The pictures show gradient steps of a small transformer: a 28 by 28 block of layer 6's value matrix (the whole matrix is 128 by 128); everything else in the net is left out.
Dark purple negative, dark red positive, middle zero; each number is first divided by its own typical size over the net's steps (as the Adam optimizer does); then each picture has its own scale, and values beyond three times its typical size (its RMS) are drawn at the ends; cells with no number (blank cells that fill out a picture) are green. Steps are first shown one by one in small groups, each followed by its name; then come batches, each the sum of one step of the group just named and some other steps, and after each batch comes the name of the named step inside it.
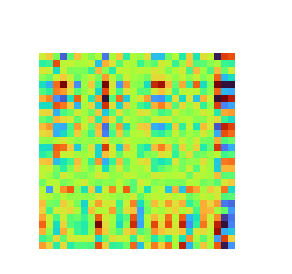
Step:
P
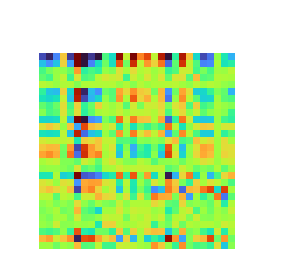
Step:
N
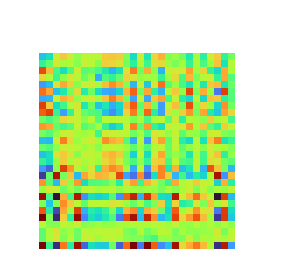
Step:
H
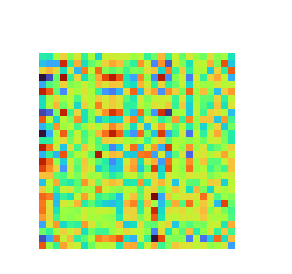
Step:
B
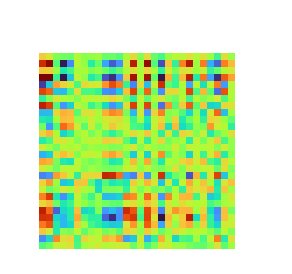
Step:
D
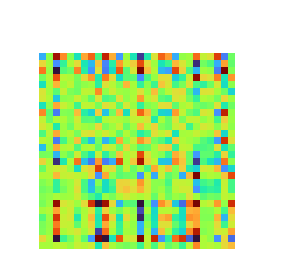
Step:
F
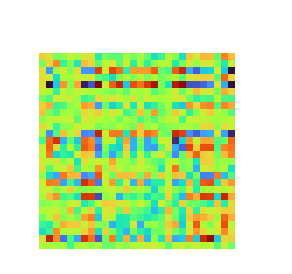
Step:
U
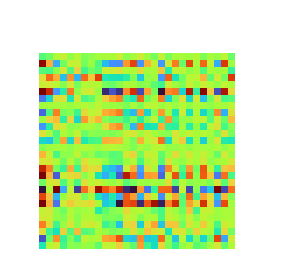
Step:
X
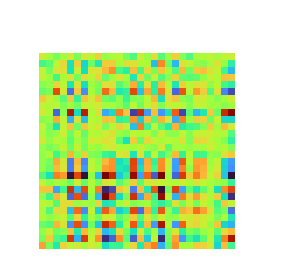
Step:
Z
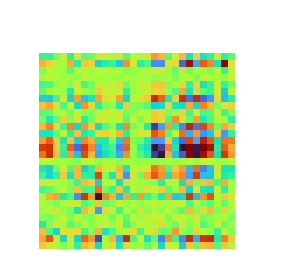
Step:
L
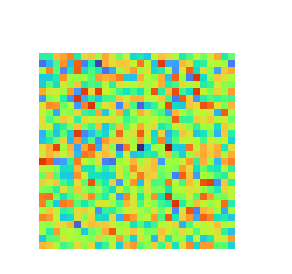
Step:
B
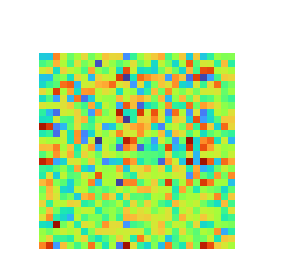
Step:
L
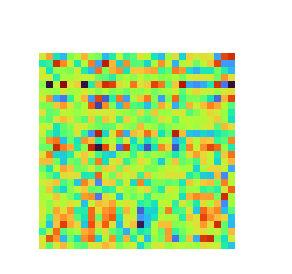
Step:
U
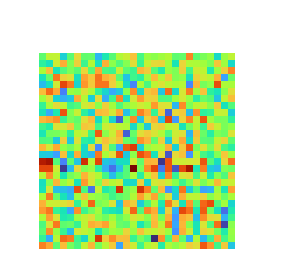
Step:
B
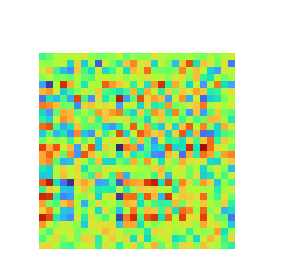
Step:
L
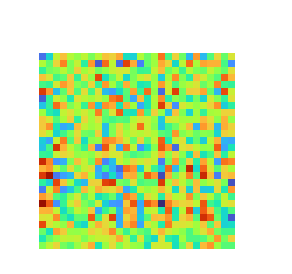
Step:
X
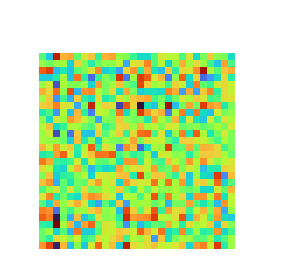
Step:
B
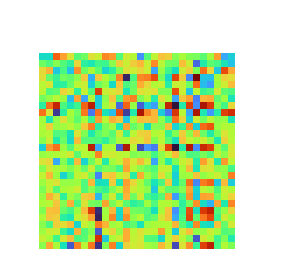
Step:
F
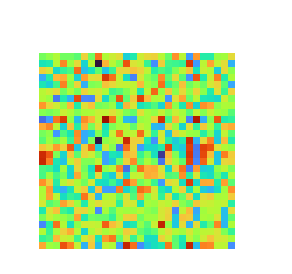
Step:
L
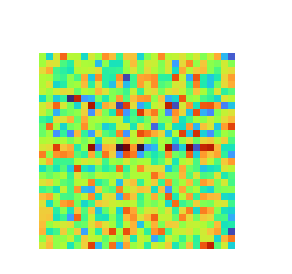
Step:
L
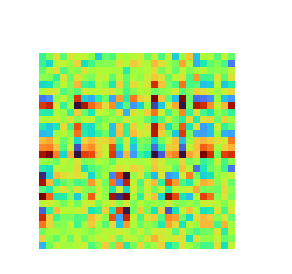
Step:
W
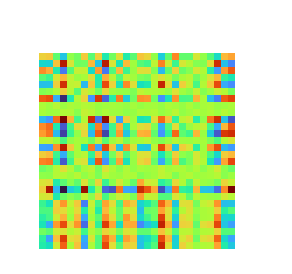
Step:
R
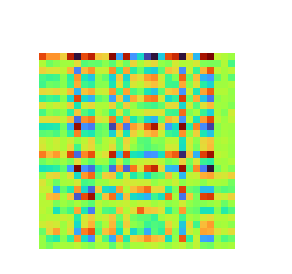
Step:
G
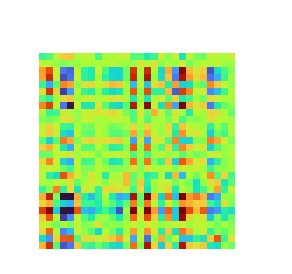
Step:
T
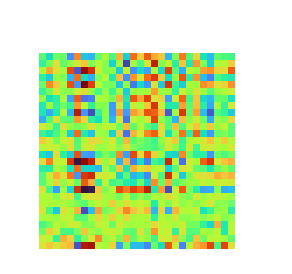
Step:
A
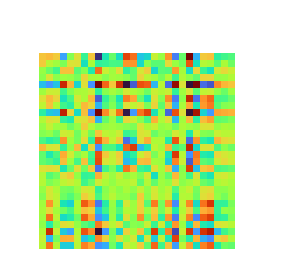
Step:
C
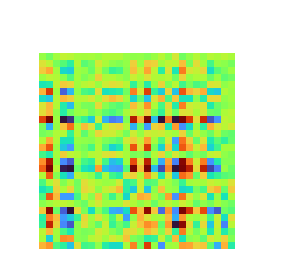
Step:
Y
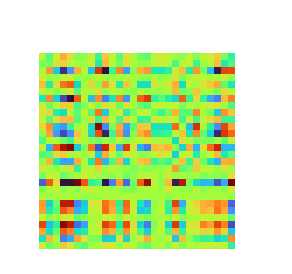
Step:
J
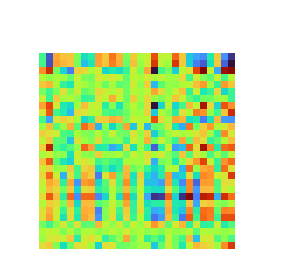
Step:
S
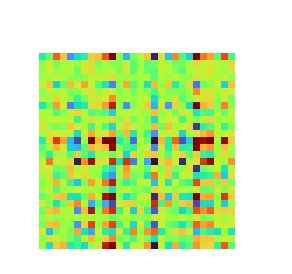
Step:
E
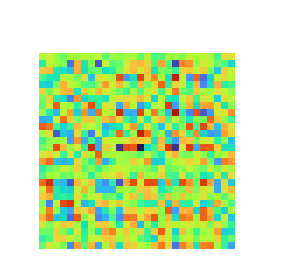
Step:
R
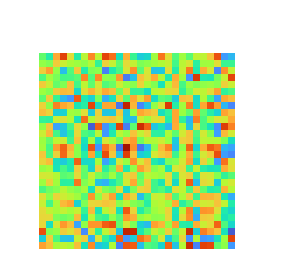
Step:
J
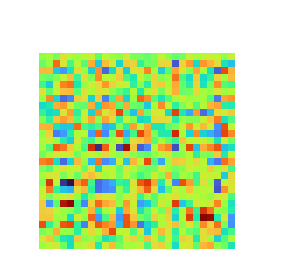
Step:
J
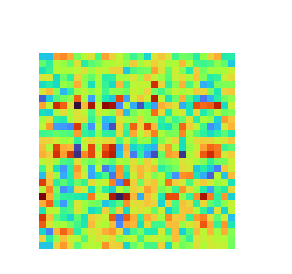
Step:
W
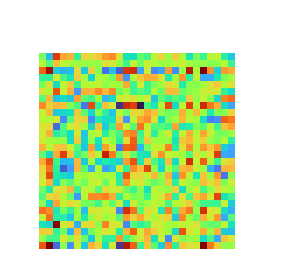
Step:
Y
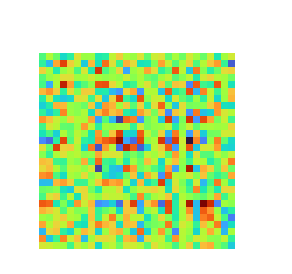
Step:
C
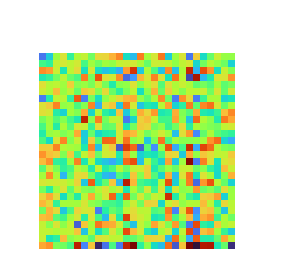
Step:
W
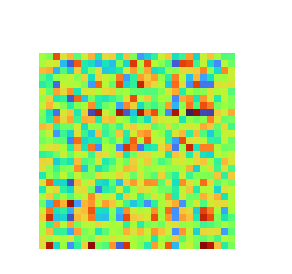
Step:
C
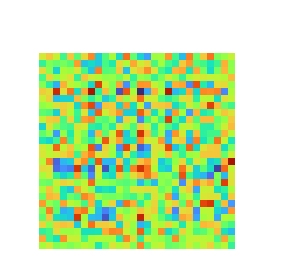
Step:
C
